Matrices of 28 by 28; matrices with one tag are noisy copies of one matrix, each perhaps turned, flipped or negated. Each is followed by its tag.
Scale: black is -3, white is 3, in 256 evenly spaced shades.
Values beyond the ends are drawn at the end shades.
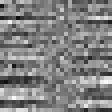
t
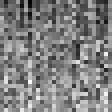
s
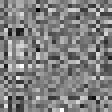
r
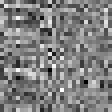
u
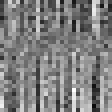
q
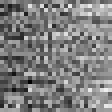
s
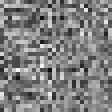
u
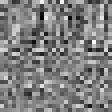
u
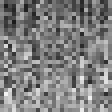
s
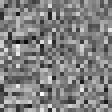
u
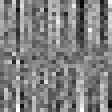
t
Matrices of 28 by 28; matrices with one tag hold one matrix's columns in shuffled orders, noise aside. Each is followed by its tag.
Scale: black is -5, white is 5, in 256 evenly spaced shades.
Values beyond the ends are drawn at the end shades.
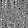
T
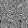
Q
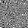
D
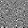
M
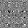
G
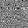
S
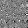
Q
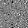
D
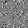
D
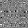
G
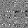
G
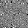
D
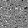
S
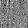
T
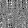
T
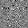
S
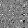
Q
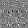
G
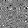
S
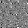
D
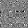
G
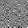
M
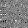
Q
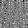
T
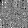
T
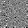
M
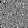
D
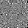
D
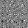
Q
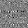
G
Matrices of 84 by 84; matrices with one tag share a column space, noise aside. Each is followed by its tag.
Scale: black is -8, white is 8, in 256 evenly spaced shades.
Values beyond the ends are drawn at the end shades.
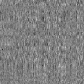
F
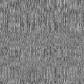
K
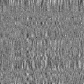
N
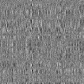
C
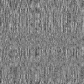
K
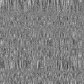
N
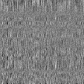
N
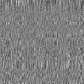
N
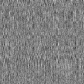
F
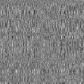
C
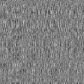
C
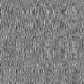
C
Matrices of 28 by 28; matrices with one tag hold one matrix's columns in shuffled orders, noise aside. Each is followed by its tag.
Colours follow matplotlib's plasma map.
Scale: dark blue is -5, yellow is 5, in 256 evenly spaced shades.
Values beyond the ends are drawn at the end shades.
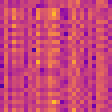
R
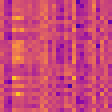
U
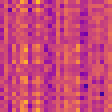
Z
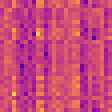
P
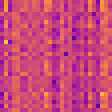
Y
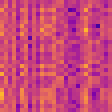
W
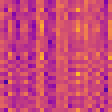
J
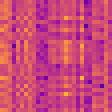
U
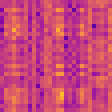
W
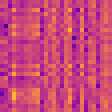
W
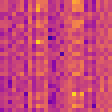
Y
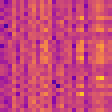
U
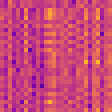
R
